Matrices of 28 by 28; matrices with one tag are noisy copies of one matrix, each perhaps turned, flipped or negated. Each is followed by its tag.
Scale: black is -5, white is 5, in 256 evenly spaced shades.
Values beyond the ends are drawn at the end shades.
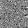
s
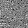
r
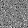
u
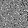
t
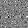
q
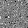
q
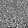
t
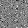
q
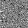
s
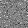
u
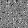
s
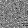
r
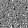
s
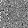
t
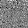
t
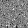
s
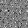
q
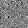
q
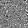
u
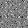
q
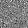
u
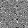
q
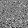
t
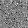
s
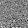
t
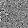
t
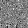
s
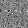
q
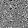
q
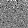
t
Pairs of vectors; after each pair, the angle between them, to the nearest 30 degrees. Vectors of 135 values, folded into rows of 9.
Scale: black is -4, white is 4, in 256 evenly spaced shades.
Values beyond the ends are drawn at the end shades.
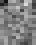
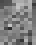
60 degrees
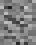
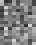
90 degrees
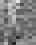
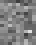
90 degrees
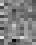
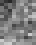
120 degrees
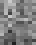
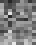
150 degrees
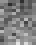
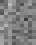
120 degrees
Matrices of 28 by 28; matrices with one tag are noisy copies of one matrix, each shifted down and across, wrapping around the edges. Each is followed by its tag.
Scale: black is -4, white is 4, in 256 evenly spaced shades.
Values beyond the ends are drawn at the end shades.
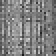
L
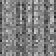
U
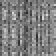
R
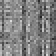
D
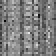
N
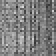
L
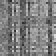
D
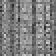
N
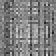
L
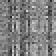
D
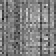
L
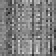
L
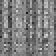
U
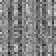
U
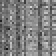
N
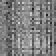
L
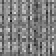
R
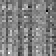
U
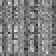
U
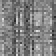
D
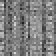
N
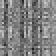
D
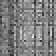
L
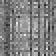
L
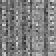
N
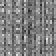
R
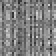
R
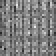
R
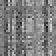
D
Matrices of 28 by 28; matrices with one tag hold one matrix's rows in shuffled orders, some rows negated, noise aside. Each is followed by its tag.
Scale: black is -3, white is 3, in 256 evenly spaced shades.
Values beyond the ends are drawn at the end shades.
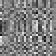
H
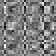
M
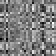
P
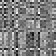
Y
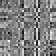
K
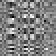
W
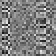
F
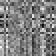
P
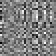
H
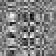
W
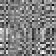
P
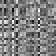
Y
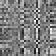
K
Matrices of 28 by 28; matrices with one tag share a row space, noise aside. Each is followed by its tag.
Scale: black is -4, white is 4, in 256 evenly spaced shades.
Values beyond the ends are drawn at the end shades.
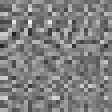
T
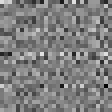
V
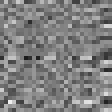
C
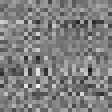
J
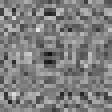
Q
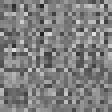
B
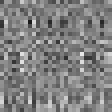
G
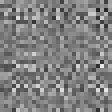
V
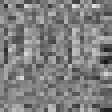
C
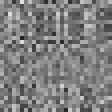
G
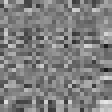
C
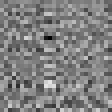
Q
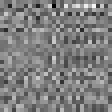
J
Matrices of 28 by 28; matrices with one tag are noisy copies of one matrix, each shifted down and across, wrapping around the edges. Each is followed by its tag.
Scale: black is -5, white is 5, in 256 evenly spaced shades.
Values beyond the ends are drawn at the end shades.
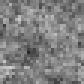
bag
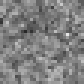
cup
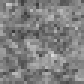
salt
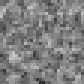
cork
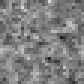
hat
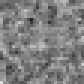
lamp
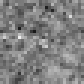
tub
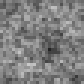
bag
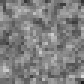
hat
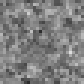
hat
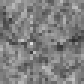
cup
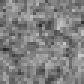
cork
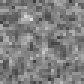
cork
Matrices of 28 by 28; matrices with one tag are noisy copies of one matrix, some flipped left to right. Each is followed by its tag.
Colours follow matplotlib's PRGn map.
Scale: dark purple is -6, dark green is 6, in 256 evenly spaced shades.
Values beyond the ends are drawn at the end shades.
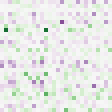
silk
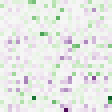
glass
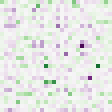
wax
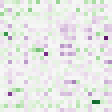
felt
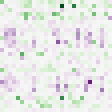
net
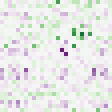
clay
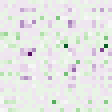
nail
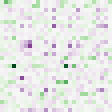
wax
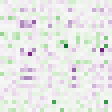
nail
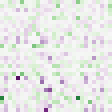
glass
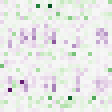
net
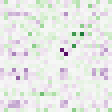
clay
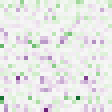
glass
